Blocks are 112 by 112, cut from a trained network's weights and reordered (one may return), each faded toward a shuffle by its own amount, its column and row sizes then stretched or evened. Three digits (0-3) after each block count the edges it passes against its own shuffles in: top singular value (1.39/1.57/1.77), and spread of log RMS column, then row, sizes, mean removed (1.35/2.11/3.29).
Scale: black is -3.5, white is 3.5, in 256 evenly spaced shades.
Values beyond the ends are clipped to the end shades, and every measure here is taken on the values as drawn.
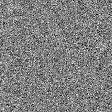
1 0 0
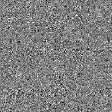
3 2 2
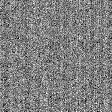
2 0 1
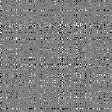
3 3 3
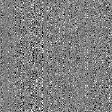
0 3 1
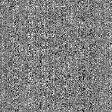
1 2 1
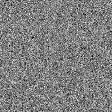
2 1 0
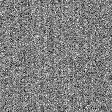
0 0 0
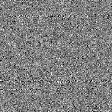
2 1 2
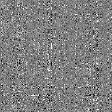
1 3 2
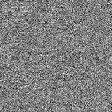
2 0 1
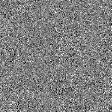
0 2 1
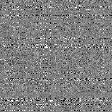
1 2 3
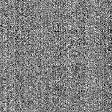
2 1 1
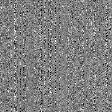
0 3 0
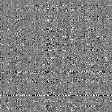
2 2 3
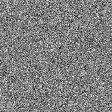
1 1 0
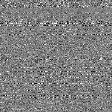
2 0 3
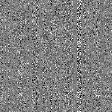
0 3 1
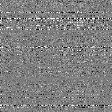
3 1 3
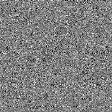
0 1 2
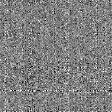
1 2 2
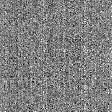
2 1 1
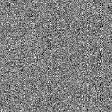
3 2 0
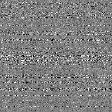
2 1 3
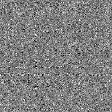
2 1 2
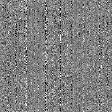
1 3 0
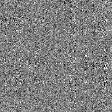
1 2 1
